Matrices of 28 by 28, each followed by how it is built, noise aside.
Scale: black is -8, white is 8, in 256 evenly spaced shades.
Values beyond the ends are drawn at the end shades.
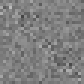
banded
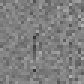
uneven columns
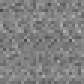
repeating columns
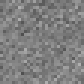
Hankel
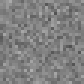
noise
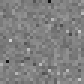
sparse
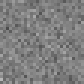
Toeplitz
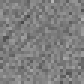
Hankel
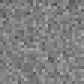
noise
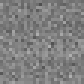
repeating columns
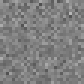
repeating columns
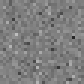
sparse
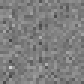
uneven columns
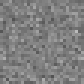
repeating columns
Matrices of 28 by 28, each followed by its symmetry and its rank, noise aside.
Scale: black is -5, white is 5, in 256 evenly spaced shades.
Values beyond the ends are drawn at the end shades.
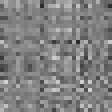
no symmetry, rank three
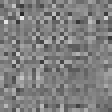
no symmetry, rank four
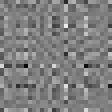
antisymmetric, rank two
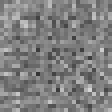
symmetric, rank four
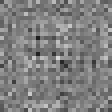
symmetric, rank four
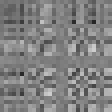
symmetric, rank two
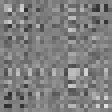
symmetric, rank three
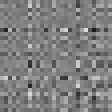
antisymmetric, rank two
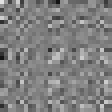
symmetric, rank two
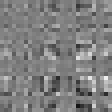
antisymmetric, rank two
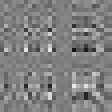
no symmetry, rank two
